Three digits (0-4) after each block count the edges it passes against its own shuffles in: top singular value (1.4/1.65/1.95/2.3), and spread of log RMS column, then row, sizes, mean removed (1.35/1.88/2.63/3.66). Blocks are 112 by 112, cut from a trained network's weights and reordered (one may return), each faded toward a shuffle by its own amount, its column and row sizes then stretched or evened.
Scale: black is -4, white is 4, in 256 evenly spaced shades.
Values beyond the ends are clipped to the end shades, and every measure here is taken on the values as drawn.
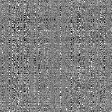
2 4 1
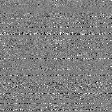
1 1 4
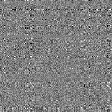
4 2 3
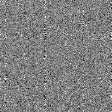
0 3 1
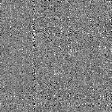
0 3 2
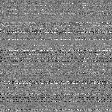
3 1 4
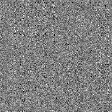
1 3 1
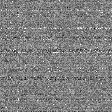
2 1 3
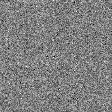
1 1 0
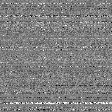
3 1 4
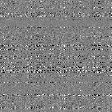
2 2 4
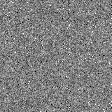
0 1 0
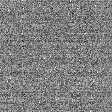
1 2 0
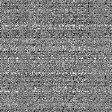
4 3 2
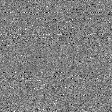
0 0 3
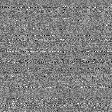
0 0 4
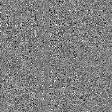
0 3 2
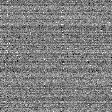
4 2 0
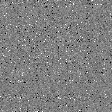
0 1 2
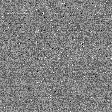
0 0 1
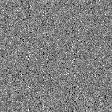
2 1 0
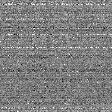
4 2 3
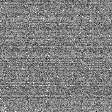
3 2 0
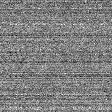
4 0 2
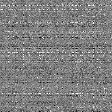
4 3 3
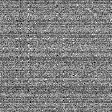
4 2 0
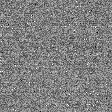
0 1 1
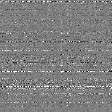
3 1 4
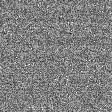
0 0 0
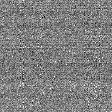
2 3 0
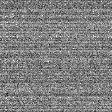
4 2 0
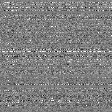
2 1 4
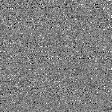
0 1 3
